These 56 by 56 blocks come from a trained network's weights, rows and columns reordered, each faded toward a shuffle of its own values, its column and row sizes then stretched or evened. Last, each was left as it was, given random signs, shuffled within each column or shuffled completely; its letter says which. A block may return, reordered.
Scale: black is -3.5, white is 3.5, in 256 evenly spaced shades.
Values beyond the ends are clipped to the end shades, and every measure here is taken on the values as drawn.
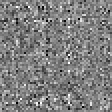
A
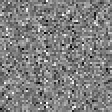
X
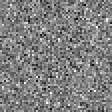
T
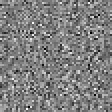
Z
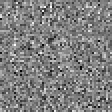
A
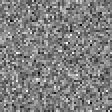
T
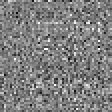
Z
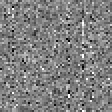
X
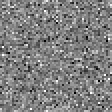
T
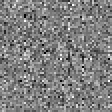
A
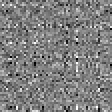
Z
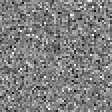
T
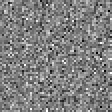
X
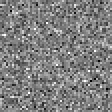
T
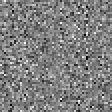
X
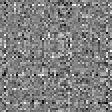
Z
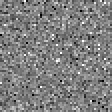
T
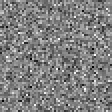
T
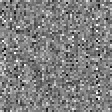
X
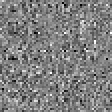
Z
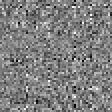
Z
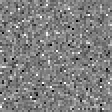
T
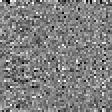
Z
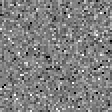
T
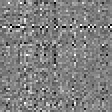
Z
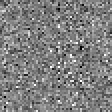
X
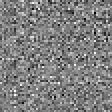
Z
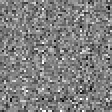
A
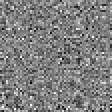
Z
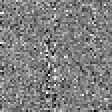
X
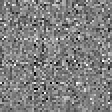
A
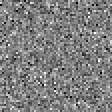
T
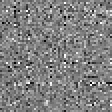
A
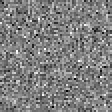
T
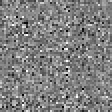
A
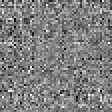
Z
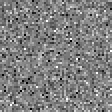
T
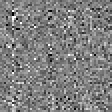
Z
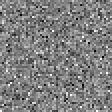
T
